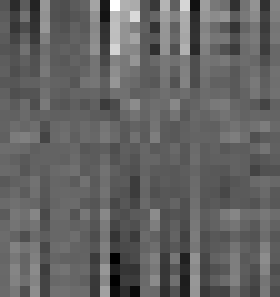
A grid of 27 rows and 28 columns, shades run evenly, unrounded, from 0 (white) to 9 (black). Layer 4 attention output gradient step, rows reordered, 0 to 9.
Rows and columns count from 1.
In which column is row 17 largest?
14
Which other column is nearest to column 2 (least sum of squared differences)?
4
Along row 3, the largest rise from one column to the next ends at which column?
20
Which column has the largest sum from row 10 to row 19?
12
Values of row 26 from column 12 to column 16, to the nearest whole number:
9 7 7 5 4
